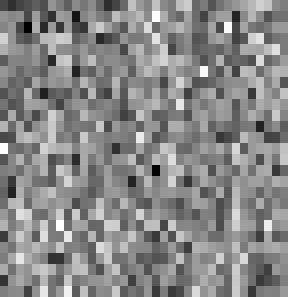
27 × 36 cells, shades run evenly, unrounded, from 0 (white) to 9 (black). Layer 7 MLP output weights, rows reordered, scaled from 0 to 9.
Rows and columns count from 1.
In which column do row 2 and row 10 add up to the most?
30
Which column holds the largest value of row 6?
7
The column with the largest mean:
10
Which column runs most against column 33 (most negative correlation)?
3
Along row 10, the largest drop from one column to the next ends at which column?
23
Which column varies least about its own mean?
27
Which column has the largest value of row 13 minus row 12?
1
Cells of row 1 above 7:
2
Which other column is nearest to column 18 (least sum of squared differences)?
12
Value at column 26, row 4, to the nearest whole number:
6
